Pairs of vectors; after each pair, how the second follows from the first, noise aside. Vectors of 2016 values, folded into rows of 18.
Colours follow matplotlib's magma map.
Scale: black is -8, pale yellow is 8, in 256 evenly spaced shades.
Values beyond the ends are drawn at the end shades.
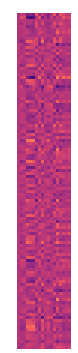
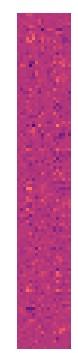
wrapped around, partly zeroed.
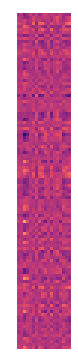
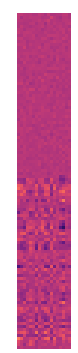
reversed, partly zeroed.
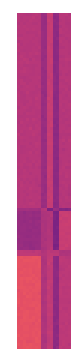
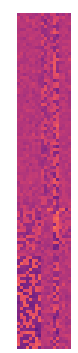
sign-scrambled.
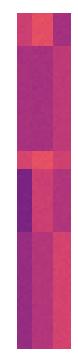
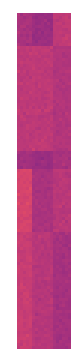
negated, shrunk.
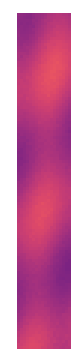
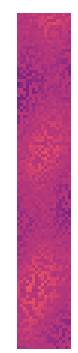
reversed, partly zeroed.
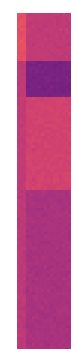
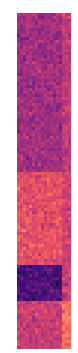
reversed, scaled up.
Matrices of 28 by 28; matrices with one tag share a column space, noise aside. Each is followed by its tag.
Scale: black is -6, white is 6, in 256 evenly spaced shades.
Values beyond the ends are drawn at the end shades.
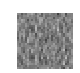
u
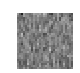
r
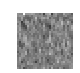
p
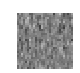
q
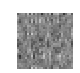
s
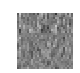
q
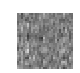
u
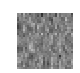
r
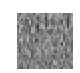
q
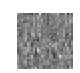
s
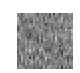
u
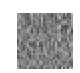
q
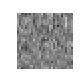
q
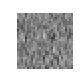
u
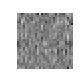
p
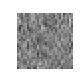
q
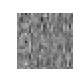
r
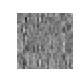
r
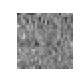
p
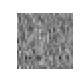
u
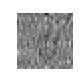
p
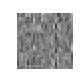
r
